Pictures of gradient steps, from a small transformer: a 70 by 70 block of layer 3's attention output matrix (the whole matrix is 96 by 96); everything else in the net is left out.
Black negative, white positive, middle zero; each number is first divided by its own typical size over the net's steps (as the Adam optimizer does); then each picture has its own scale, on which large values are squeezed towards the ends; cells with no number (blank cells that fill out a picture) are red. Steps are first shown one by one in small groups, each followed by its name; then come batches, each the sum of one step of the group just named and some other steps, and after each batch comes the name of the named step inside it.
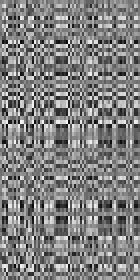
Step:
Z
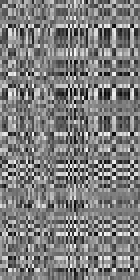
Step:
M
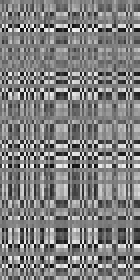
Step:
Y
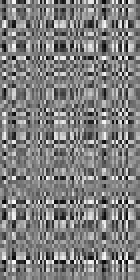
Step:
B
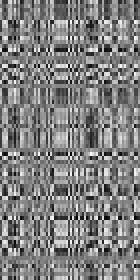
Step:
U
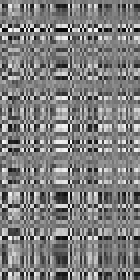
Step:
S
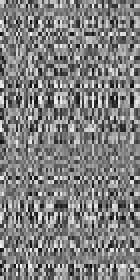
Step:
Z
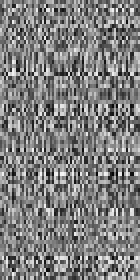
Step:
M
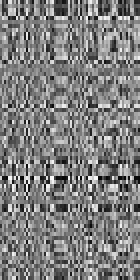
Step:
S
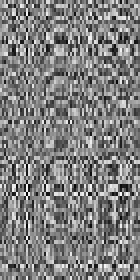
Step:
Z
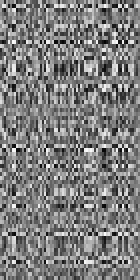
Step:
M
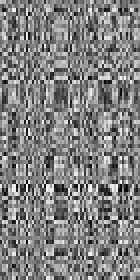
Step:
U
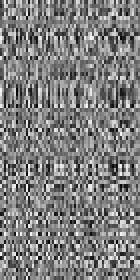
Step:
M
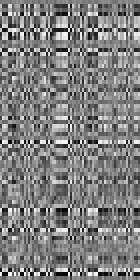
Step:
S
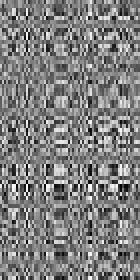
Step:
S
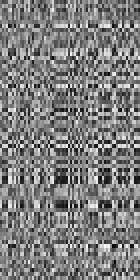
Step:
M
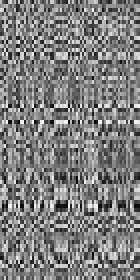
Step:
Z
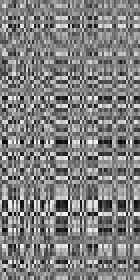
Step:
Z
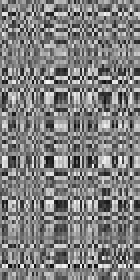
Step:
Y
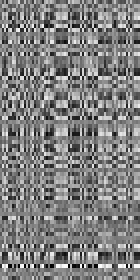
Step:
Y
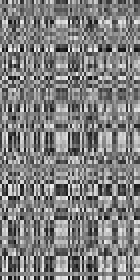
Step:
U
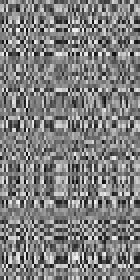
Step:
Y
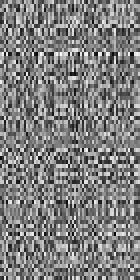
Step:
M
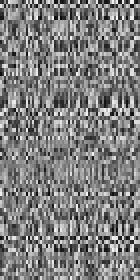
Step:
U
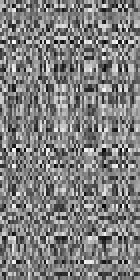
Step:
S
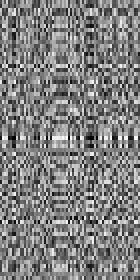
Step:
U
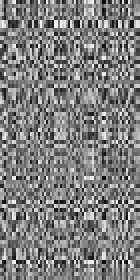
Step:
B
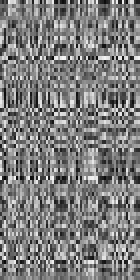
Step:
B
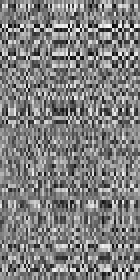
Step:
Y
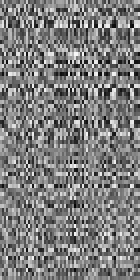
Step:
M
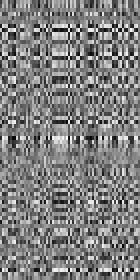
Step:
S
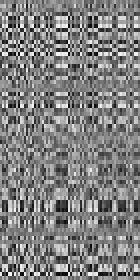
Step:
Z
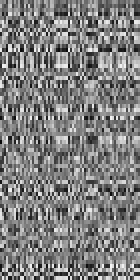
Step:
U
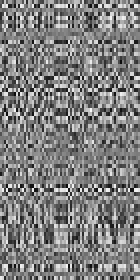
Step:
Z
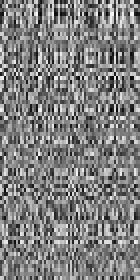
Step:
U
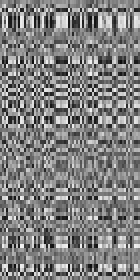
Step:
Z
